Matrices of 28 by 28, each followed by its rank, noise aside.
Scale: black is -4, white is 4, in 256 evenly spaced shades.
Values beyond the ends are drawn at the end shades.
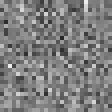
seven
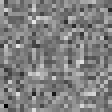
seven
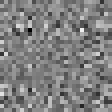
four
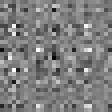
three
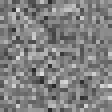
seven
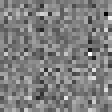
four
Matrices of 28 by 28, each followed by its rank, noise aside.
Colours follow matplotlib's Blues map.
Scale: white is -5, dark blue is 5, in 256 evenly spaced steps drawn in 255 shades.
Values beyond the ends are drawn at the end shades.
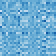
three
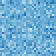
four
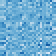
three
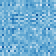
four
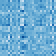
two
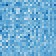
four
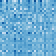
three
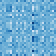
two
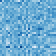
four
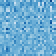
three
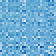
four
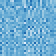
three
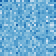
four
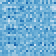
four
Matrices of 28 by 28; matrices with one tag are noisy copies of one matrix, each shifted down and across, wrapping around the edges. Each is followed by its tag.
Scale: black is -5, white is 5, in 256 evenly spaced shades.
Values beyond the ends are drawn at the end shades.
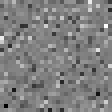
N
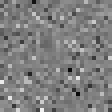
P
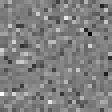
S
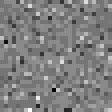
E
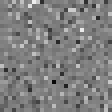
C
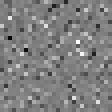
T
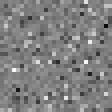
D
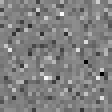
T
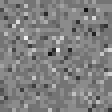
P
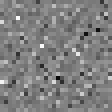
T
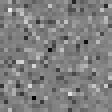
D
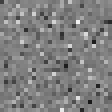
N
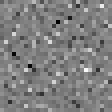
T
